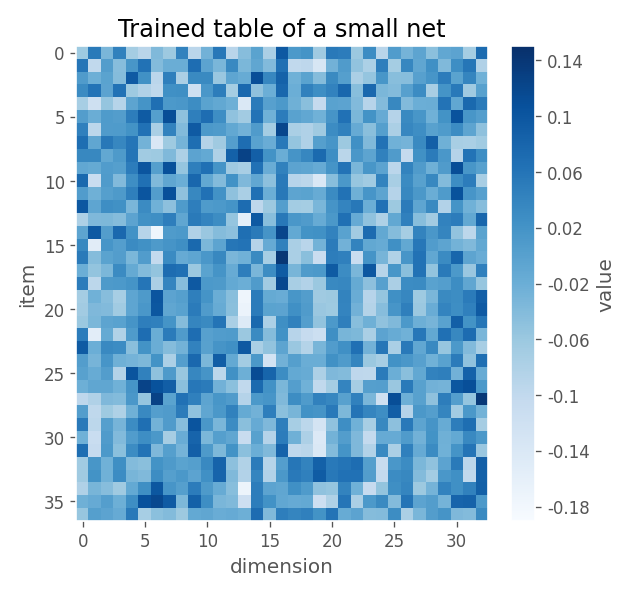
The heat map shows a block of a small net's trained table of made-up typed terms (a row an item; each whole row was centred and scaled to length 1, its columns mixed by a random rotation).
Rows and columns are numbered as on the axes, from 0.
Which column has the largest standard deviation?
13
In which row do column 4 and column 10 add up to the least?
0
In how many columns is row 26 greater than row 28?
17
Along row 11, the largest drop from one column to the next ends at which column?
8
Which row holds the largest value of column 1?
14
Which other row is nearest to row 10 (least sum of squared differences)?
1
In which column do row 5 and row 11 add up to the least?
25
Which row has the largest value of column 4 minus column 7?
7
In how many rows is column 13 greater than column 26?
12
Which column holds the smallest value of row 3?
9
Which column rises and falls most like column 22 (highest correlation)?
19
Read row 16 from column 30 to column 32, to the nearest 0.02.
0.08 0 -0.02
